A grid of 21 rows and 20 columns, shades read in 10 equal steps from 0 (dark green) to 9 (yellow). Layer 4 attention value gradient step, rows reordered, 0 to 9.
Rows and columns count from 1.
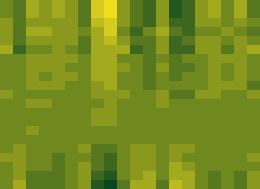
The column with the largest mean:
9
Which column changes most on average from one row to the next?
20
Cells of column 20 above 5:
1
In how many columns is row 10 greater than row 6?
8
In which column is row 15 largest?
3
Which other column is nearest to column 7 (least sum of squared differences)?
2
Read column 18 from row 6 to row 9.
3 5 4 4
